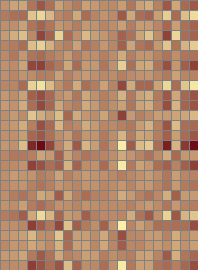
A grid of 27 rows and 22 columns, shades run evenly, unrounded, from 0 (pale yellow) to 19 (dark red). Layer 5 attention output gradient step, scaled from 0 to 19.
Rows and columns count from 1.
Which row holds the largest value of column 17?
22
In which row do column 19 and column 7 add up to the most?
15
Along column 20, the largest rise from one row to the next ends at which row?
5
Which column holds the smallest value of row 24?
7
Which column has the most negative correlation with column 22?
16
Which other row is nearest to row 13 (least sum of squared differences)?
26
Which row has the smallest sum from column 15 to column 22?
9
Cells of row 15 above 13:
6
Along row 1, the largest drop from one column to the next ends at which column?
20
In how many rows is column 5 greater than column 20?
20
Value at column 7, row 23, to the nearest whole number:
14
